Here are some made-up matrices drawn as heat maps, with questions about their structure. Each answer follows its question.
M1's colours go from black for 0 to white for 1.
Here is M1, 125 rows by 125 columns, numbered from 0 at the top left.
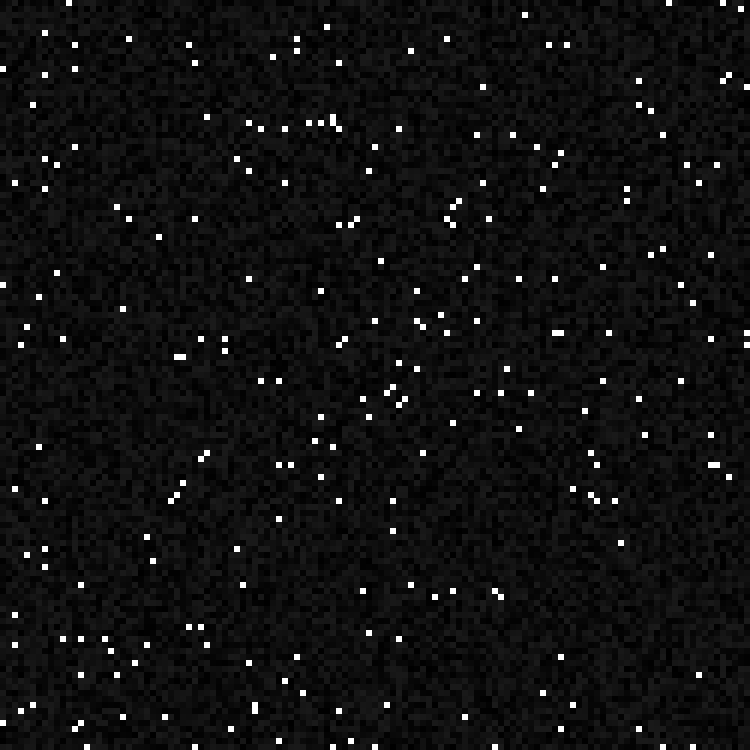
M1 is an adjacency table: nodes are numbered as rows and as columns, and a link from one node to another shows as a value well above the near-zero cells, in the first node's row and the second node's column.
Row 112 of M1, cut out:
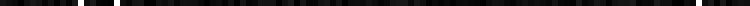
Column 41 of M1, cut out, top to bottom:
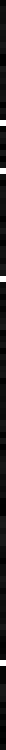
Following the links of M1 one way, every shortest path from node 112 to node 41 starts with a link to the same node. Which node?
node 19
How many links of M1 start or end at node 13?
6
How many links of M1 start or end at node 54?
3
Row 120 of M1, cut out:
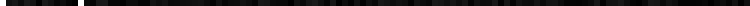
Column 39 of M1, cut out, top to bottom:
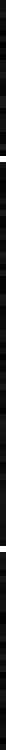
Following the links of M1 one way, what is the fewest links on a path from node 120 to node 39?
6
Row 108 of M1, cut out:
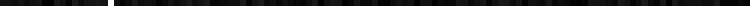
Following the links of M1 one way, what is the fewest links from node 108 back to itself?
2
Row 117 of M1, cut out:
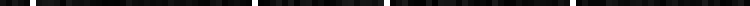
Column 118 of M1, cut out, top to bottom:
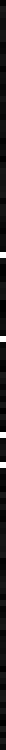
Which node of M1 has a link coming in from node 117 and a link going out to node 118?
node 42
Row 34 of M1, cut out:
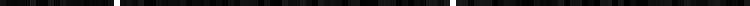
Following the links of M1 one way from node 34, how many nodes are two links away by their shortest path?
3
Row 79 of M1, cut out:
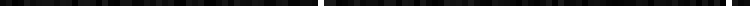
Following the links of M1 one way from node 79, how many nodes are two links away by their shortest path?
6
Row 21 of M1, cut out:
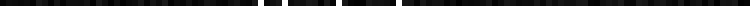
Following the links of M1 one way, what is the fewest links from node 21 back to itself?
7
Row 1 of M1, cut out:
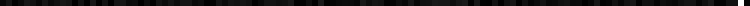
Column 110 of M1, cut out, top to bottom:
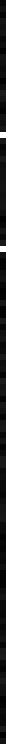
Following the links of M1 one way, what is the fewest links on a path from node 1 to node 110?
4
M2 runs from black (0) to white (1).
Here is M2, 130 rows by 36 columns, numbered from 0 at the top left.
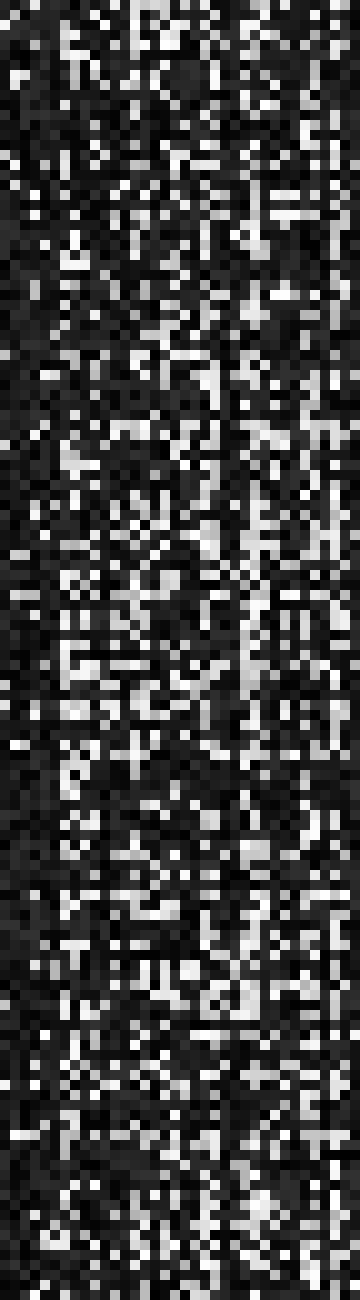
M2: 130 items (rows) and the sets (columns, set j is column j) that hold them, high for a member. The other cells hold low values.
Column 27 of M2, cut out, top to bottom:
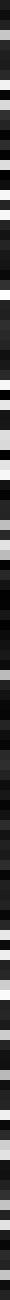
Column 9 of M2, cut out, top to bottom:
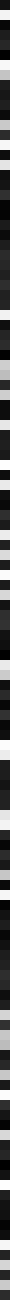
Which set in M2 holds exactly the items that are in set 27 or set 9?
21
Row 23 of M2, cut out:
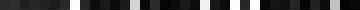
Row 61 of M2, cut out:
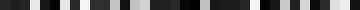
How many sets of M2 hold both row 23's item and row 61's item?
4
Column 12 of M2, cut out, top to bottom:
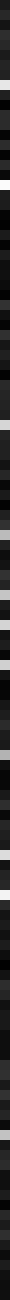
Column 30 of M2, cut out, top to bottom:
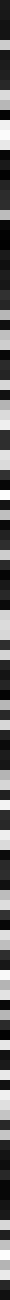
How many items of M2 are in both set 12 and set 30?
4
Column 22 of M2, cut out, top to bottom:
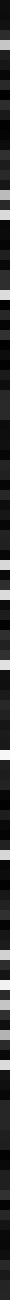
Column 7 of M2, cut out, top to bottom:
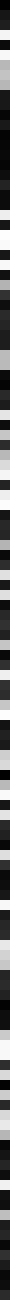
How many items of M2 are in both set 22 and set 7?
6
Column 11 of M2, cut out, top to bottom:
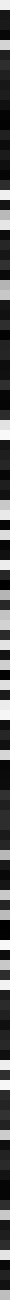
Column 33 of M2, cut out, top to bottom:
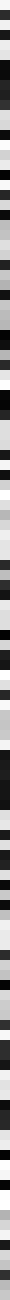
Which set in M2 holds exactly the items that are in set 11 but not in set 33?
29
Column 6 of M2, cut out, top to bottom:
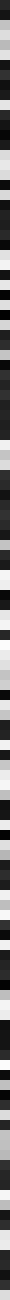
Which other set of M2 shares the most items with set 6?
25
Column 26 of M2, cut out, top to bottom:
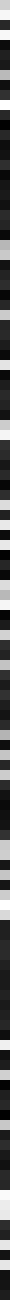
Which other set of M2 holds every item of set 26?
13
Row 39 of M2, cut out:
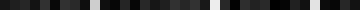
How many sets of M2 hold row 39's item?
3
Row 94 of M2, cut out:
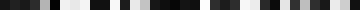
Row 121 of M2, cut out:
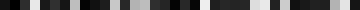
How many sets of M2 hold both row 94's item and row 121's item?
9
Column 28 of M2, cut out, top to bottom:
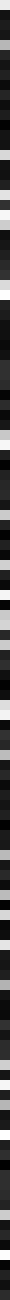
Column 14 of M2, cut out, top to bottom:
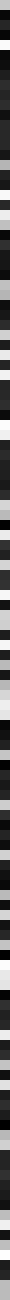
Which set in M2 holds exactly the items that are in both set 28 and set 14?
34
